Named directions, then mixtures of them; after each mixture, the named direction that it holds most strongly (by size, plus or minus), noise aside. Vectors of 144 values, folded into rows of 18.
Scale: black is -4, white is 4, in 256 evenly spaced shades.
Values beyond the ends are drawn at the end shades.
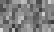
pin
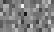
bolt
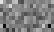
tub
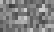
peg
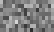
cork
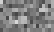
peg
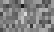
bolt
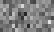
bolt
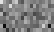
tub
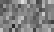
pin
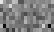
tub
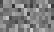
cork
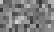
cork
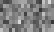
pin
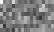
peg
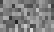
cork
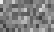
peg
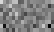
tub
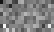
tub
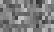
peg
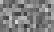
cork
